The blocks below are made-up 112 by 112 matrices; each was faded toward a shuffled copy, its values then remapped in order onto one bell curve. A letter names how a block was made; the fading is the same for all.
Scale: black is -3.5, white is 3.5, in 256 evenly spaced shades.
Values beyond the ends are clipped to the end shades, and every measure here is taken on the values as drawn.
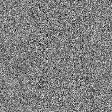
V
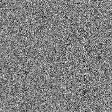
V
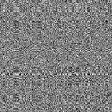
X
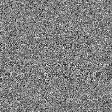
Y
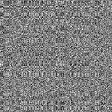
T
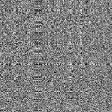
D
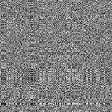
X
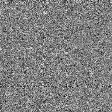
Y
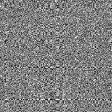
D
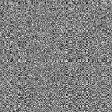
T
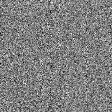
V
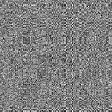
T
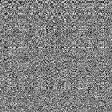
D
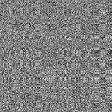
X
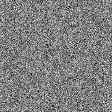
V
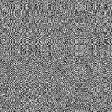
T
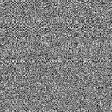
D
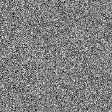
V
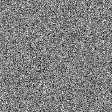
V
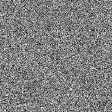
Y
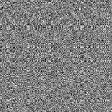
X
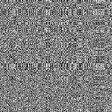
T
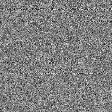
Y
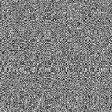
X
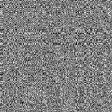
X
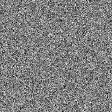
V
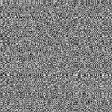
X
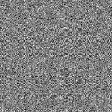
D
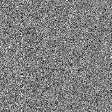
V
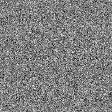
Y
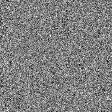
V
